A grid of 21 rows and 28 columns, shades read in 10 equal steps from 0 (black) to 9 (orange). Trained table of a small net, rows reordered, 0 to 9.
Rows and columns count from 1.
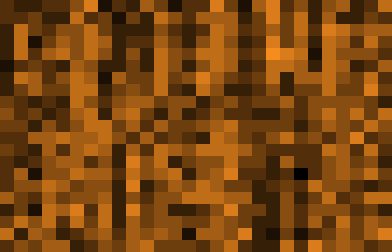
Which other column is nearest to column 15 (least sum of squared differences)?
12
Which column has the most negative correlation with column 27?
21
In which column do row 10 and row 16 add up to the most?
10
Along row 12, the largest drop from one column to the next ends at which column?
27
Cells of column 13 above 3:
16
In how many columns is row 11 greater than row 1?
17
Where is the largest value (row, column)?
5, 20
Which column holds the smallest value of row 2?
9
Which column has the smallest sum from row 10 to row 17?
22
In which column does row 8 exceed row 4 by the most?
3
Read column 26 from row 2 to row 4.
2 5 3
